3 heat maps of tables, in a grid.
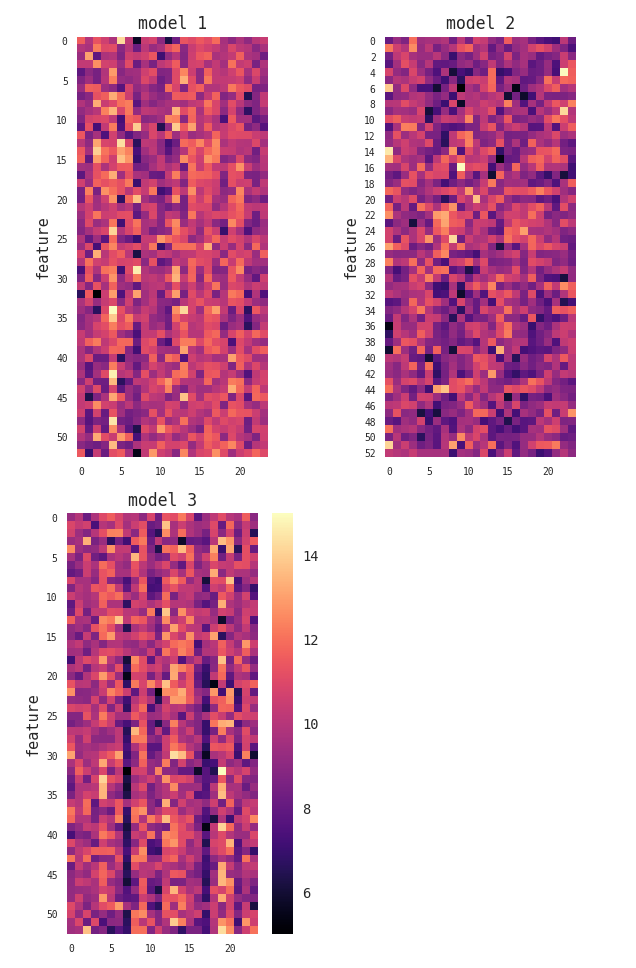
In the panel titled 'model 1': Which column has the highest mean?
4
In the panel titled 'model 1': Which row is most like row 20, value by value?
29
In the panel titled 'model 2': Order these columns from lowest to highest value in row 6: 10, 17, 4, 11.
4, 17, 11, 10
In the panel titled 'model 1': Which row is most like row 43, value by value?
51
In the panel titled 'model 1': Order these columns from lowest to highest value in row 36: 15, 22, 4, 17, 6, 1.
22, 1, 15, 17, 6, 4
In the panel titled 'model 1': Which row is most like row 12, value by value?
47
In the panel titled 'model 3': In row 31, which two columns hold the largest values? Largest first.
4, 12
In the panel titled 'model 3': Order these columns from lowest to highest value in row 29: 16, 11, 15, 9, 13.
11, 16, 15, 9, 13
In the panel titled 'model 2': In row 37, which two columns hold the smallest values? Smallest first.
0, 18
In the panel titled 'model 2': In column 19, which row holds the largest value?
19
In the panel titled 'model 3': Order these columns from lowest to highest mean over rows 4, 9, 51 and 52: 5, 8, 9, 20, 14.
5, 8, 14, 9, 20
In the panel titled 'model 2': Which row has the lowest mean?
48
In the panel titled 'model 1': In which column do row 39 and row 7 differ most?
21
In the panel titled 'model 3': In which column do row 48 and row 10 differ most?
6
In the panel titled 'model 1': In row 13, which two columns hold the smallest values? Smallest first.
7, 11
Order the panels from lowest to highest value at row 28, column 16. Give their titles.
model 2, model 3, model 1
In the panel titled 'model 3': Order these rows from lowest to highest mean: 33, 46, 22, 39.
46, 39, 33, 22
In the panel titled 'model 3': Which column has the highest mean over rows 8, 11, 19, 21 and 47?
13
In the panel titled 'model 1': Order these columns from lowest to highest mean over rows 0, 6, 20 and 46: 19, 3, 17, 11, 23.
23, 11, 3, 17, 19
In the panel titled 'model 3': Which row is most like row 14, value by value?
45
